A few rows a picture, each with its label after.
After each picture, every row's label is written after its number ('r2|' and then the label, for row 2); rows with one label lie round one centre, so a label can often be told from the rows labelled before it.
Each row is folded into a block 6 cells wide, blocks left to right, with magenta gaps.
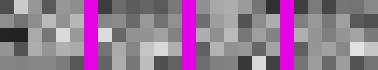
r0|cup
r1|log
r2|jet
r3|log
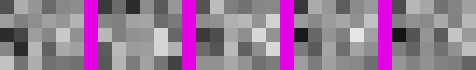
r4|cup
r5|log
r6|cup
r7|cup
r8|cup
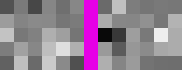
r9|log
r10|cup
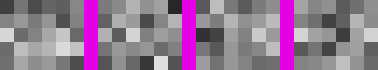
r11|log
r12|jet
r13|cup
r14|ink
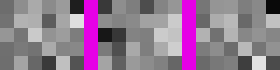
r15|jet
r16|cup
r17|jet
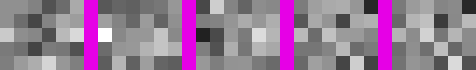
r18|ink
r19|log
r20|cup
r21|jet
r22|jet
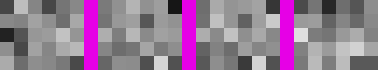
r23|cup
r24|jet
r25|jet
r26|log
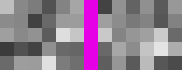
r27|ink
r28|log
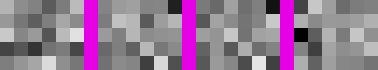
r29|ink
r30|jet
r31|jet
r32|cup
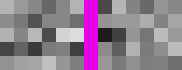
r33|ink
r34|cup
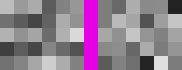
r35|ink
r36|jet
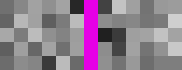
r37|jet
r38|cup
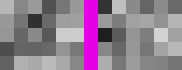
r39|ink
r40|cup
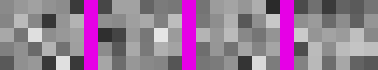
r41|jet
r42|cup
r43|jet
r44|log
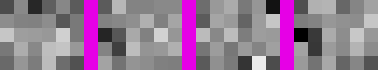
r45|log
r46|cup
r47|jet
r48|cup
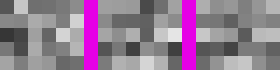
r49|cup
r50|ink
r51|ink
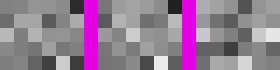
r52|jet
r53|jet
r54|ink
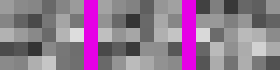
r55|ink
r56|ink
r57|log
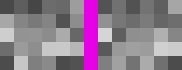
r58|log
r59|log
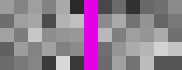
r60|jet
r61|log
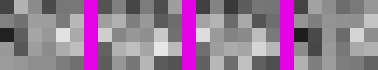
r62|cup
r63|log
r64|log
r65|cup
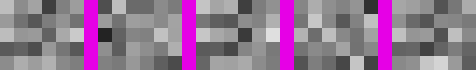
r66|ink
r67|cup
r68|ink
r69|jet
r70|ink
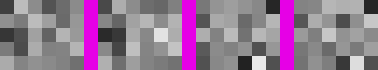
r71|cup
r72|cup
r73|jet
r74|jet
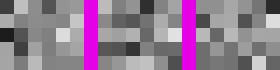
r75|cup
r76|ink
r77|jet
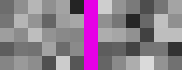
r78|jet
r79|ink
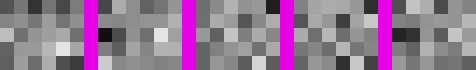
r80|log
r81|cup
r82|jet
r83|jet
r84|cup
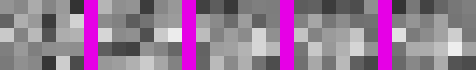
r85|jet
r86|ink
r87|log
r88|log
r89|log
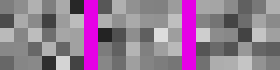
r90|jet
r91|cup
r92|ink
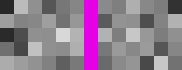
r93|cup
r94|jet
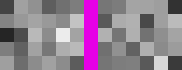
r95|cup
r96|jet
